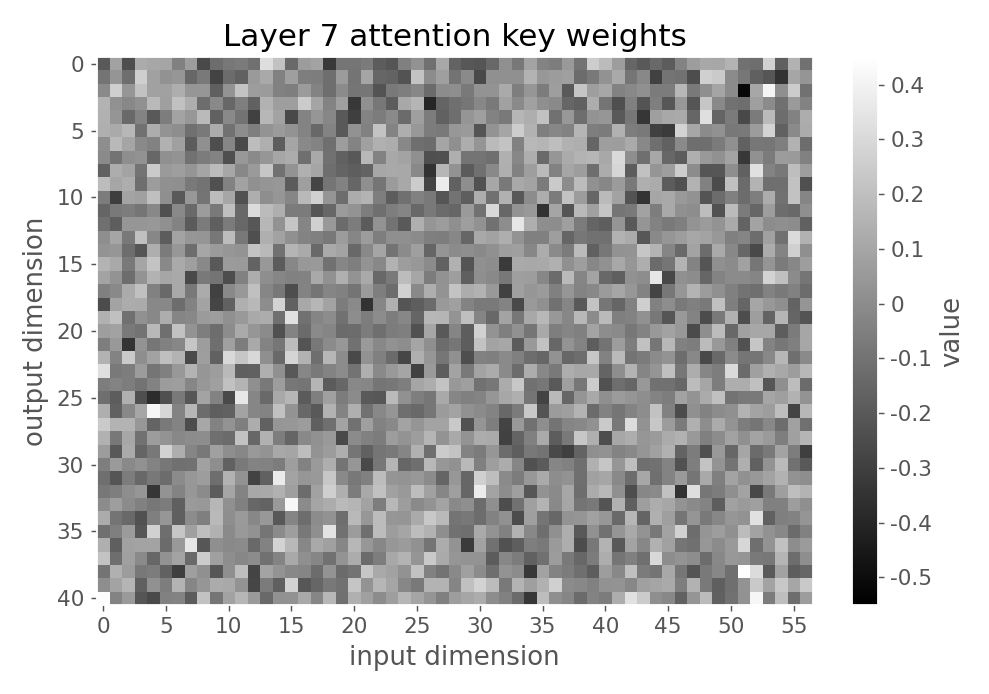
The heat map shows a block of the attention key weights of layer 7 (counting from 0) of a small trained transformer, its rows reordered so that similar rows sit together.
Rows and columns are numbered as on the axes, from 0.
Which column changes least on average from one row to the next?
28
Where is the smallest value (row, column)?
2, 51
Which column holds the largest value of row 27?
42
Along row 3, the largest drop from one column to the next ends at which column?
26
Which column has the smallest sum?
9
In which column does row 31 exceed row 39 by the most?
14
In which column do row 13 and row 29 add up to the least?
37
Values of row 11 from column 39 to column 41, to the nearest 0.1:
0.1 0.2 -0.1
